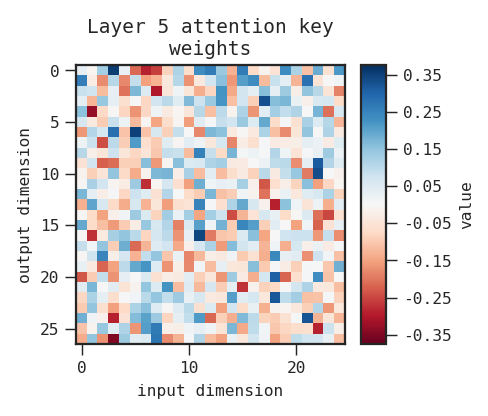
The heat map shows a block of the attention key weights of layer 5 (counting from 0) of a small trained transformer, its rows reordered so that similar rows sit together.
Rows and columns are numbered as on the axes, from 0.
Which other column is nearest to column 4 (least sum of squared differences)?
20
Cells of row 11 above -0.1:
21
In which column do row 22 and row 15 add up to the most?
18
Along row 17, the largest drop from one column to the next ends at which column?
5
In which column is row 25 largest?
7
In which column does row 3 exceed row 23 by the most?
17
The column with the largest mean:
11
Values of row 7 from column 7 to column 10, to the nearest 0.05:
-0.1 0.05 0 0.05
